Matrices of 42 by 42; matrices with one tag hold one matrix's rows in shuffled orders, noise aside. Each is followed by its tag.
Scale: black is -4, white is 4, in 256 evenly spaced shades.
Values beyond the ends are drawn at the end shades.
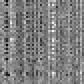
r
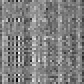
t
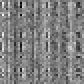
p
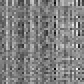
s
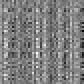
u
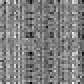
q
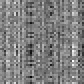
q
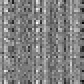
u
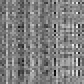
s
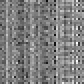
s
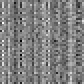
p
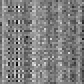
t
